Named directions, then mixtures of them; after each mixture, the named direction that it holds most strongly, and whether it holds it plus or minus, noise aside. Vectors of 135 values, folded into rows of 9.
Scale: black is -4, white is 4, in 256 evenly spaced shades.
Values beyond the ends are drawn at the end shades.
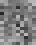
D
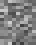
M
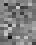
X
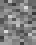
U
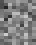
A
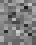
U, minus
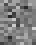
X, plus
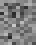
X, plus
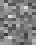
U, plus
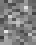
U, plus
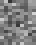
U, minus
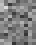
A, minus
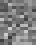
M, minus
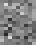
X, minus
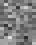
X, minus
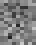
X, plus
